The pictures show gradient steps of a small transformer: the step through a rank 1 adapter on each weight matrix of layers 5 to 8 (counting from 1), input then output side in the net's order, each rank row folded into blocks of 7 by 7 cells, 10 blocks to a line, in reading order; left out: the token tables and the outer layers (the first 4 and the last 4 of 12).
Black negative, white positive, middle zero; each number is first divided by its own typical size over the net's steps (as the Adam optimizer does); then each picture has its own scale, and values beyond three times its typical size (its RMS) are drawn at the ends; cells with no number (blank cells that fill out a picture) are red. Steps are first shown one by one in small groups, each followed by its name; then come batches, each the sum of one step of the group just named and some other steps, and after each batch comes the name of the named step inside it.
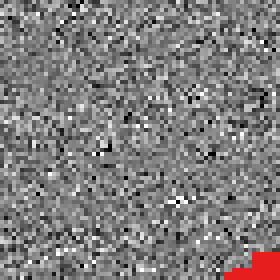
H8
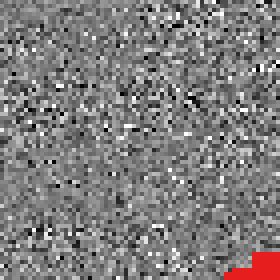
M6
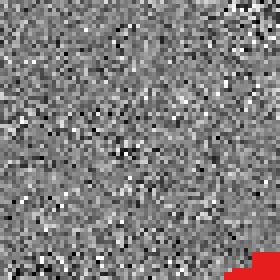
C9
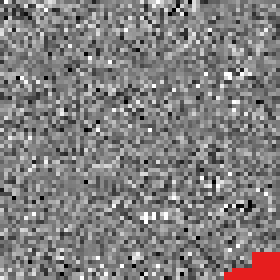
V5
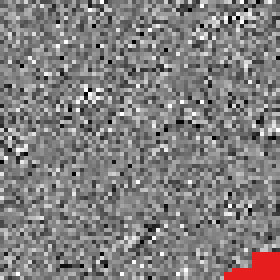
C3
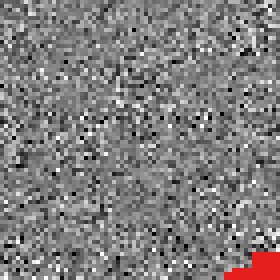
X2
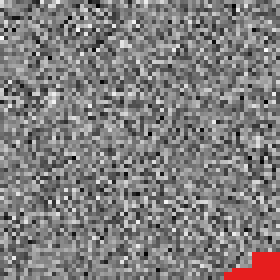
H8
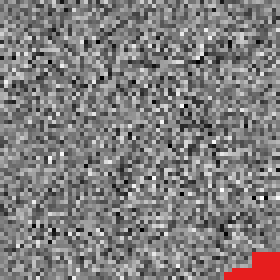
M6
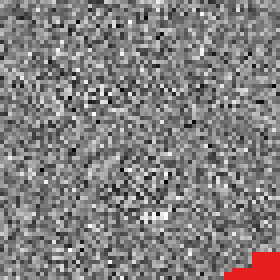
V5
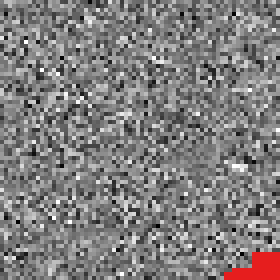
C3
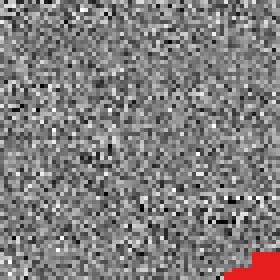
H8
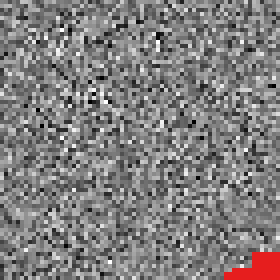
C9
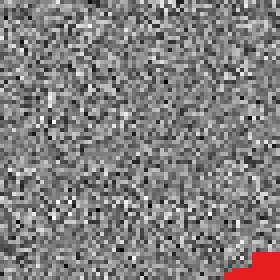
V5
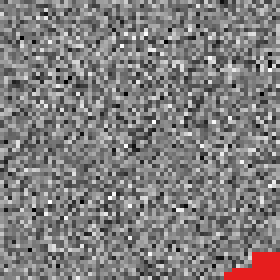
M6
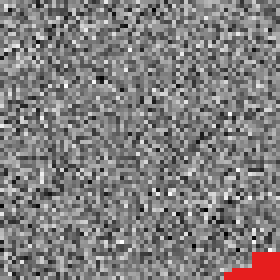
C9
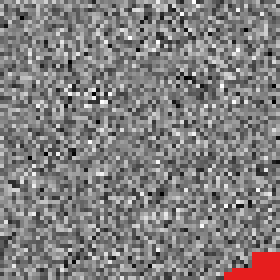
V5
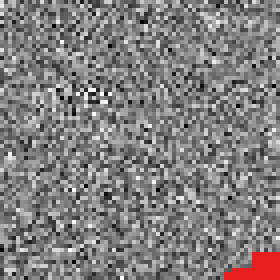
H8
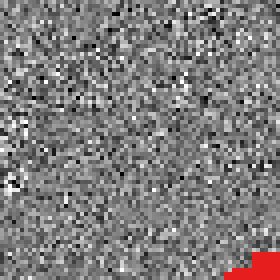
C9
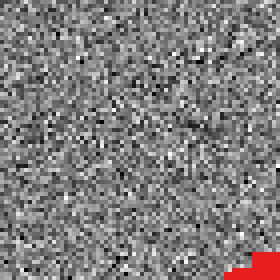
X2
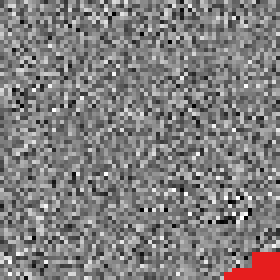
C3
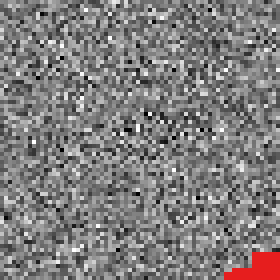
H8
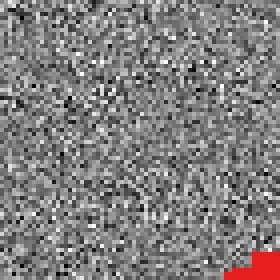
V5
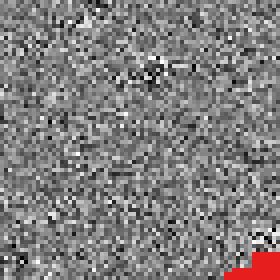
X2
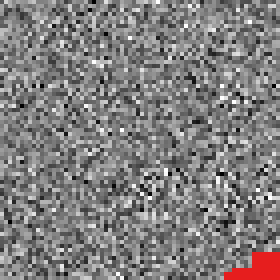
V5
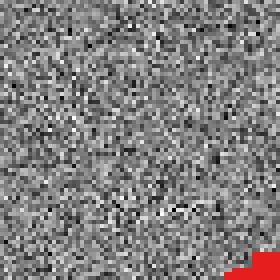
C9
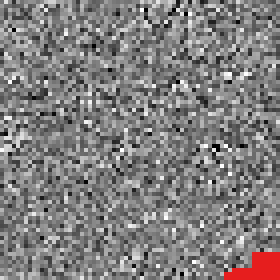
V5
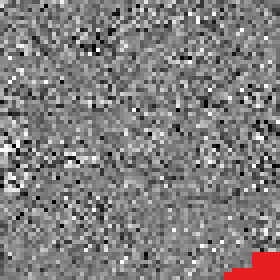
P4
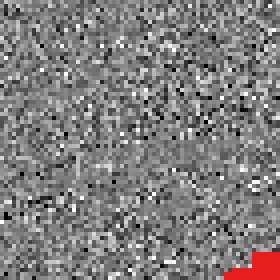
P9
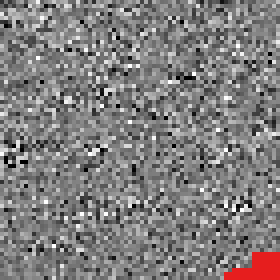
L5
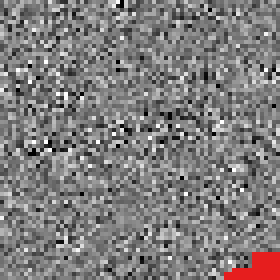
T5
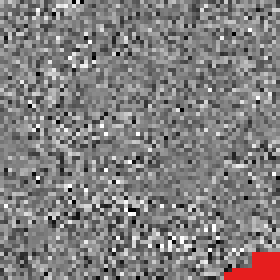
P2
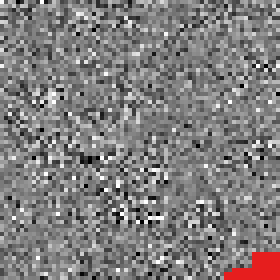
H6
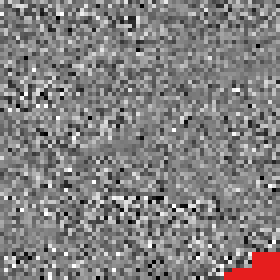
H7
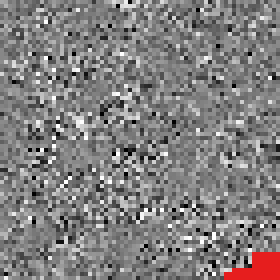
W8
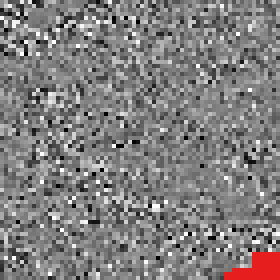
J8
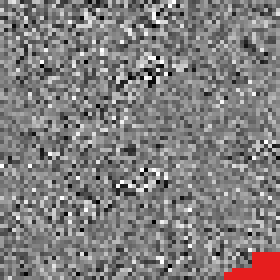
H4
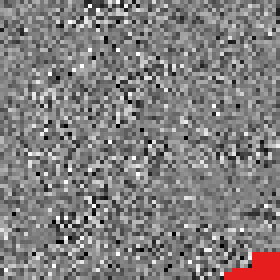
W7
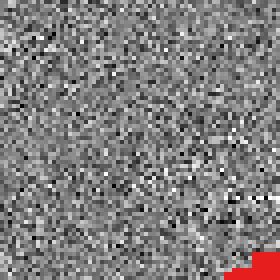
H4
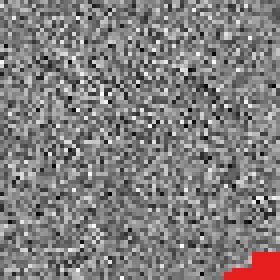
W7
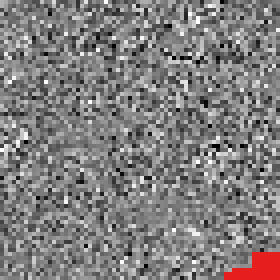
P4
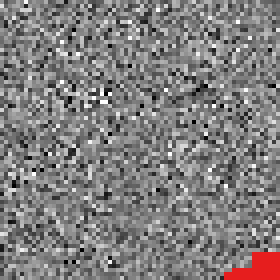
W7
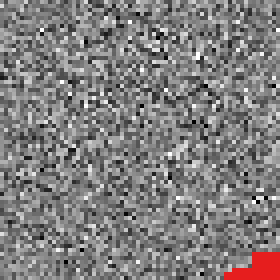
W7
